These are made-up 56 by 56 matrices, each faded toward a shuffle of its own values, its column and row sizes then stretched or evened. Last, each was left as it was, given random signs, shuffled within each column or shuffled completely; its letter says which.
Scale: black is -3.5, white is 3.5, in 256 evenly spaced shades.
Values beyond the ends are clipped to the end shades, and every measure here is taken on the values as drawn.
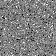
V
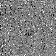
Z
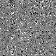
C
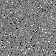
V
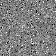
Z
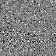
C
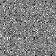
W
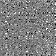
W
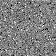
V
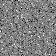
V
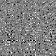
W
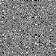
W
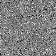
C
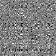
W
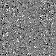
Z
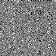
C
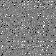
C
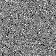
V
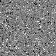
Z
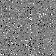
C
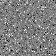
V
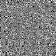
W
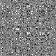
W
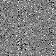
Z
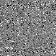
C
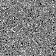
Z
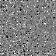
C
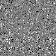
C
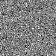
Z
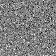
V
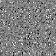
W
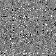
C
